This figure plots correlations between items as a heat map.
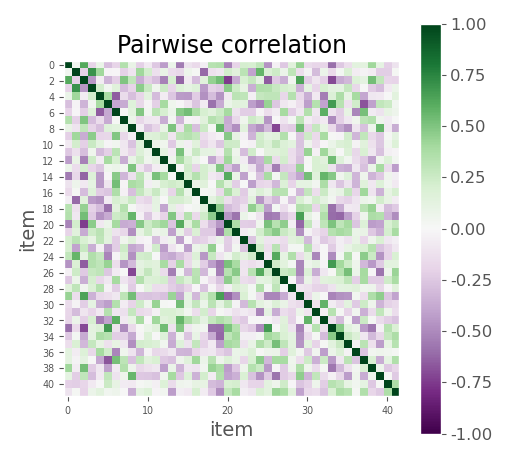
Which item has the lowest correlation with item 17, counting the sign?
1
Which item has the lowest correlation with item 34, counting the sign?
19
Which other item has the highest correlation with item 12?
33
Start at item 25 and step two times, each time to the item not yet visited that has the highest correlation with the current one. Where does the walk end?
5
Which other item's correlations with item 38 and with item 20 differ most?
2
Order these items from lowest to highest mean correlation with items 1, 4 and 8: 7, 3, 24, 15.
7, 15, 24, 3
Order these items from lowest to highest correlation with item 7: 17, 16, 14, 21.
14, 21, 16, 17
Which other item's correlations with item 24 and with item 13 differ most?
26
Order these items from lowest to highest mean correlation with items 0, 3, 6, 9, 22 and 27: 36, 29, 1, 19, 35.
36, 29, 19, 35, 1
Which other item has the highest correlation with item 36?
4
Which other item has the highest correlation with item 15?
6
